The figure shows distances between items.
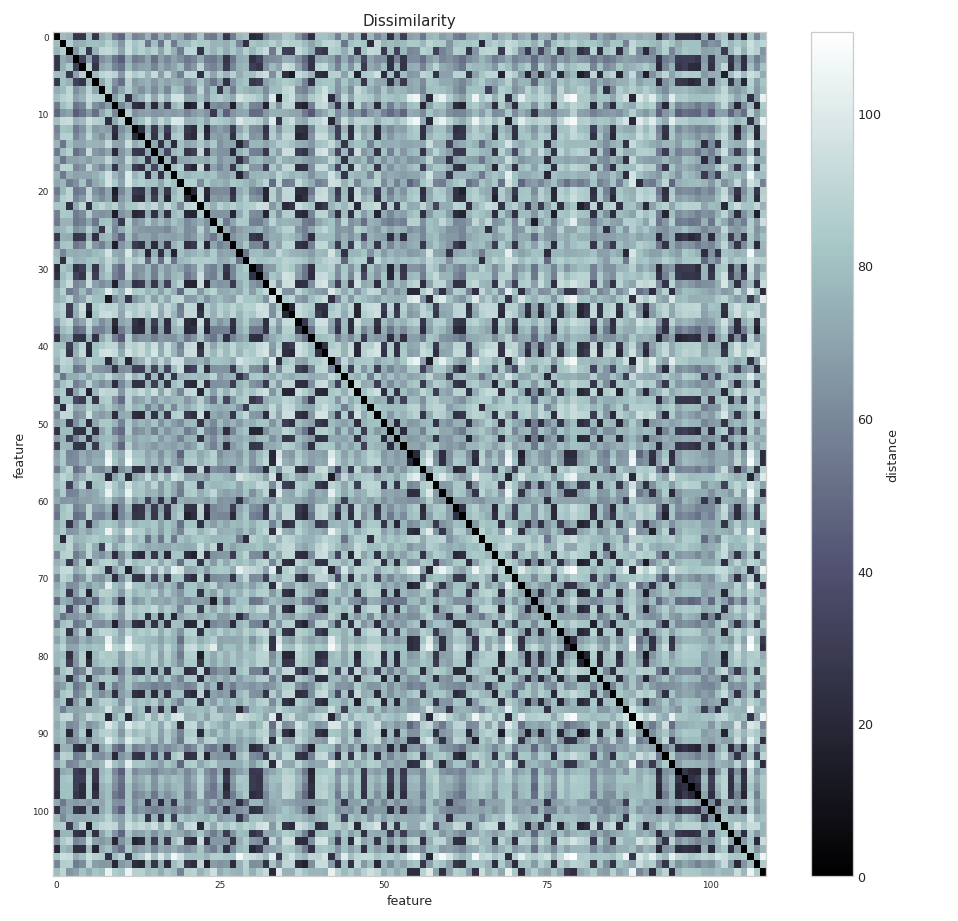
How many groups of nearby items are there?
10
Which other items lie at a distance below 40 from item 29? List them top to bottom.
1, 48, 65
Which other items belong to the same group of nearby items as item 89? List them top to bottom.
19
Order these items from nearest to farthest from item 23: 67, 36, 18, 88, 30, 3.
67, 3, 30, 88, 18, 36
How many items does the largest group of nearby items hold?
26
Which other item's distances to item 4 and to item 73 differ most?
24
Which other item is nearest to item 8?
34
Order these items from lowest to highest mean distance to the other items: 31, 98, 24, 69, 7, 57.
98, 31, 24, 7, 57, 69
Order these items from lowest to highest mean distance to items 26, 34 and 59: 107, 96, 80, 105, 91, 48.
105, 96, 91, 107, 80, 48
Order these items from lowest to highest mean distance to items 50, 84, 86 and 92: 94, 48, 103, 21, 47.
103, 47, 94, 21, 48
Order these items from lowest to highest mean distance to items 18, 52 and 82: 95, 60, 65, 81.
60, 81, 95, 65
